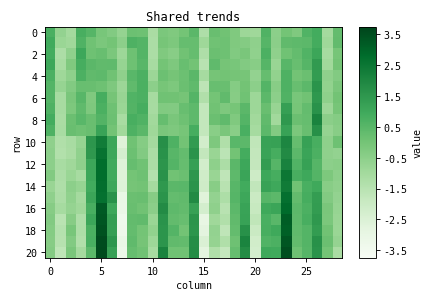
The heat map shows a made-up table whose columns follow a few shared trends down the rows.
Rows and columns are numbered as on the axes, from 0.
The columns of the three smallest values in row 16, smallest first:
7, 15, 20
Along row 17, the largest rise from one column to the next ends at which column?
8
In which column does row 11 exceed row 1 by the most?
5
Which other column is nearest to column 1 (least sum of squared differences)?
10
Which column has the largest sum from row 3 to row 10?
26
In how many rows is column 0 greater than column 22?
10
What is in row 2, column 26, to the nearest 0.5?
1
